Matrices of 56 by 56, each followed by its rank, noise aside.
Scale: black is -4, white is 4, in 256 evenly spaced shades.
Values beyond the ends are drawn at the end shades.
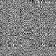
eight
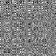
six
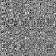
seven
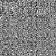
eight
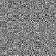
five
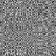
five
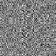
seven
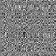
seven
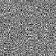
five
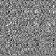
seven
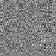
six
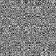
eight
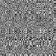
six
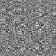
six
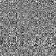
eight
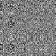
six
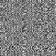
five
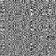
five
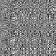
six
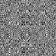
six
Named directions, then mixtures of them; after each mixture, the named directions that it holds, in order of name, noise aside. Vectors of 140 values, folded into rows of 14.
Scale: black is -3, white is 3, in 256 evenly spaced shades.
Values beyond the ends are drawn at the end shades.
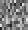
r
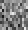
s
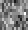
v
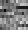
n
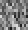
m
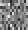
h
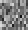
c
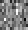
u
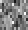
c, v.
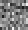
h, n, r.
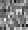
n, u, v.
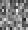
r, s, u.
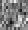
r, v.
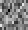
c, r, v.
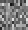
c, h, r.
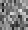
c, s, v.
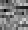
n.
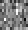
u.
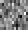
c, v.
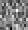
m, r, u.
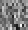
m.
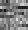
n.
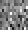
h, s, v.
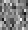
c, u, v.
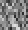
m.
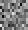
h, r, s.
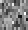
c, v.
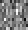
u.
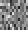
h.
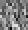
m.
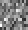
c, r, u.
